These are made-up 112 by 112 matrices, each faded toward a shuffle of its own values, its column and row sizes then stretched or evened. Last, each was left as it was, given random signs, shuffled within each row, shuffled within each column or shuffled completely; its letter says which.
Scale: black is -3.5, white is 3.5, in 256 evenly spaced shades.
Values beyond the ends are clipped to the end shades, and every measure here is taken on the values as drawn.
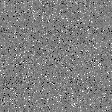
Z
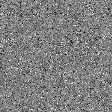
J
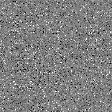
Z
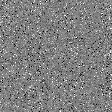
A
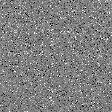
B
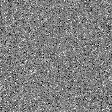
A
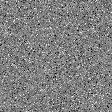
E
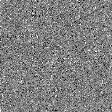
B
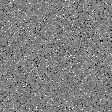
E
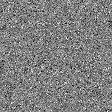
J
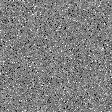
E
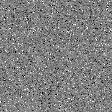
J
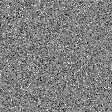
E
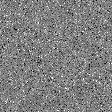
E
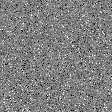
E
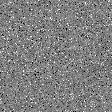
J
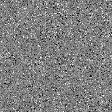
Z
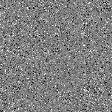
Z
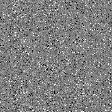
Z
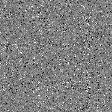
B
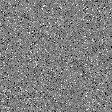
A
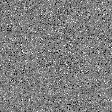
B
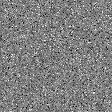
E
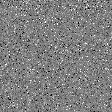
J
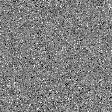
B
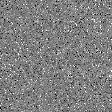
Z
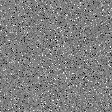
A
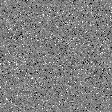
J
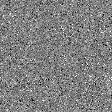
B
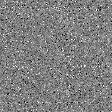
B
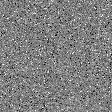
E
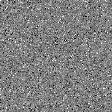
Z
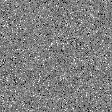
A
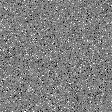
E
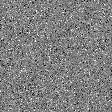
E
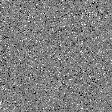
B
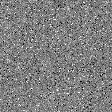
A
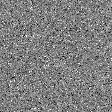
J
